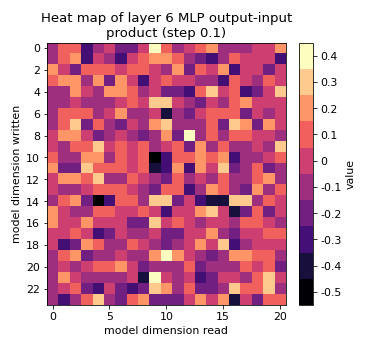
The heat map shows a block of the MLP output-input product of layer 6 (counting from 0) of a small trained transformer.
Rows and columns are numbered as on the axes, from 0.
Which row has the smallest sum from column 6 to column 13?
6
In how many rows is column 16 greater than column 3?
11
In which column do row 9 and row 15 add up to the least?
16
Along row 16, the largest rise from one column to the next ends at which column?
9
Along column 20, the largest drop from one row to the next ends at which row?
1
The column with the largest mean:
2
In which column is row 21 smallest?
8
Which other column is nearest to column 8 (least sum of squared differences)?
13
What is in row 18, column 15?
0.3
